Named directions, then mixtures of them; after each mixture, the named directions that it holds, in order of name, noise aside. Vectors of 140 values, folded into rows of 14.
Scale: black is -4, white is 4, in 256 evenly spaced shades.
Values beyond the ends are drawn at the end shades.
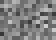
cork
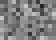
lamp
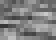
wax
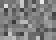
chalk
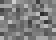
cork, lamp.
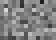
chalk, lamp.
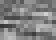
wax.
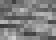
wax.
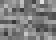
chalk, wax.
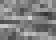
wax.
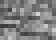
cork, wax.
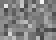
chalk.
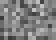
chalk, lamp.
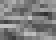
wax.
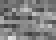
lamp, wax.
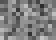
lamp.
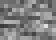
cork, wax.
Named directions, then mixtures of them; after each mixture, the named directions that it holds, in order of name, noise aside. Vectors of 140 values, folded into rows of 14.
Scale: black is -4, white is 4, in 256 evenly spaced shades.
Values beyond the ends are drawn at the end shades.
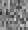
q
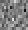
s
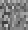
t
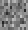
q, s, t.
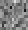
s, t.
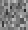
q, s, t.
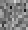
s, t.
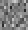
q, s, t.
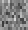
q, t.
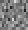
s.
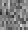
q.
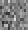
q, t.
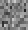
q, s, t.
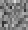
s, t.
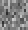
q, s, t.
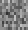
q, t.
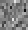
s, t.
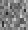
q, s, t.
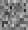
q, s, t.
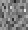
s.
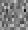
q, s.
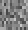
q.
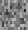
q, s, t.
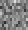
q, s, t.
